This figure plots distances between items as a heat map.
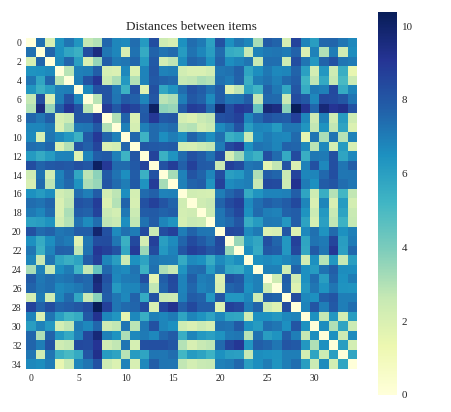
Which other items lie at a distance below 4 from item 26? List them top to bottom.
13, 20, 25, 28
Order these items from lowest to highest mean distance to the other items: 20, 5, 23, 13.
23, 5, 20, 13
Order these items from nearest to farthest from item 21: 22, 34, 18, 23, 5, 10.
5, 22, 10, 23, 34, 18
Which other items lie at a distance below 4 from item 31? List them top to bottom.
1, 10, 23, 29, 33
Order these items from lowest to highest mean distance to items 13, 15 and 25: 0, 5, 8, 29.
0, 29, 5, 8
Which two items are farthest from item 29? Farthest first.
7, 6
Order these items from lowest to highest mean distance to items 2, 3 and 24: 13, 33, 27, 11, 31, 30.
27, 30, 11, 33, 31, 13
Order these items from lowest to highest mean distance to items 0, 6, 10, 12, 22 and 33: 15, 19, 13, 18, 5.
5, 15, 19, 18, 13
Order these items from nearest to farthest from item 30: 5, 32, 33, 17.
17, 32, 33, 5
